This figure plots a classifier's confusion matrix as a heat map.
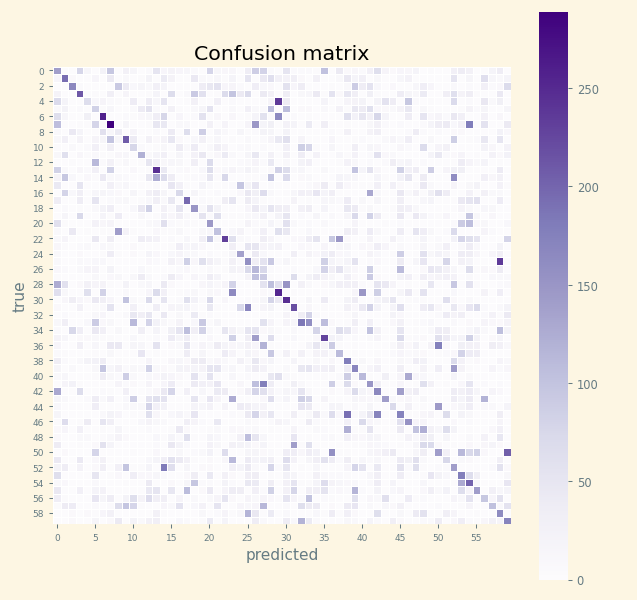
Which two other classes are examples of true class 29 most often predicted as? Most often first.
23, 40
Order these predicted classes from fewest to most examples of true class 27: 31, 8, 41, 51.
8, 51, 31, 41
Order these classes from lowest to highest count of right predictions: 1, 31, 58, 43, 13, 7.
43, 58, 1, 31, 13, 7
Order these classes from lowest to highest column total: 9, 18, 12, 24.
24, 9, 18, 12
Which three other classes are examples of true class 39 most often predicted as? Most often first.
52, 6, 12
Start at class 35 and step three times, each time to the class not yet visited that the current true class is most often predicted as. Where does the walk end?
38
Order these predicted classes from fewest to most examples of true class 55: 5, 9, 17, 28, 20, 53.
9, 5, 20, 53, 28, 17
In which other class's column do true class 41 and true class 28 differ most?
30
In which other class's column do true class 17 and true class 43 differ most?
56
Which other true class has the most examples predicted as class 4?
29
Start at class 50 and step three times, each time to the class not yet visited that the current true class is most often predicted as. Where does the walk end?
33
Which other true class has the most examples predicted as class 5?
12
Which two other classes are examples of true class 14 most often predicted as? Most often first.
52, 13
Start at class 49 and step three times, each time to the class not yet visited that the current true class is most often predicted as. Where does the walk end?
58
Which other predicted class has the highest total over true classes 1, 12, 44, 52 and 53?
14
